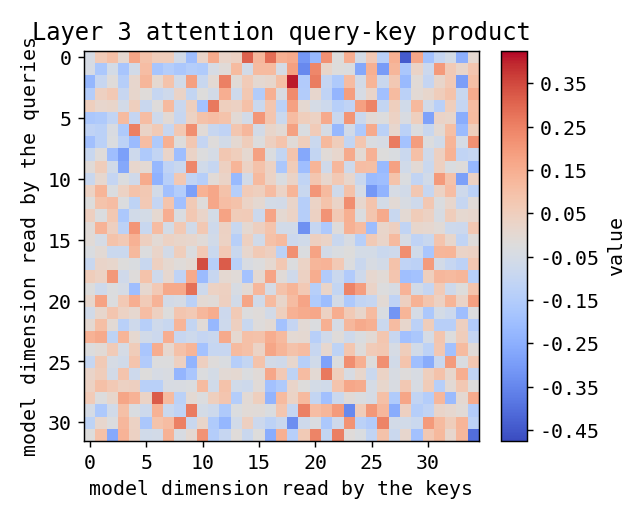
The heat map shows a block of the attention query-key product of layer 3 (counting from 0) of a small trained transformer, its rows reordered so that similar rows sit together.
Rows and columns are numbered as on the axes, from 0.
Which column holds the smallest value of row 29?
23
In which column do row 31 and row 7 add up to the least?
2
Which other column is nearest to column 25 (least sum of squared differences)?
13
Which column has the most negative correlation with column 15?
30
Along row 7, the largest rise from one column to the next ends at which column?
29
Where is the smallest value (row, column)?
0, 28
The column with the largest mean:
18
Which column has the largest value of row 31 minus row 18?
10
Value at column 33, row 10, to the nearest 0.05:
-0.3
